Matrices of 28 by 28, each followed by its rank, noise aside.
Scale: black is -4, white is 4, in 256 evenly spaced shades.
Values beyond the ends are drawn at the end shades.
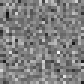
eight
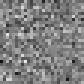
seven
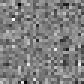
eight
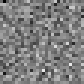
seven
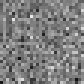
seven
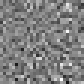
six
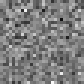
five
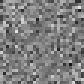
eight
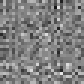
six
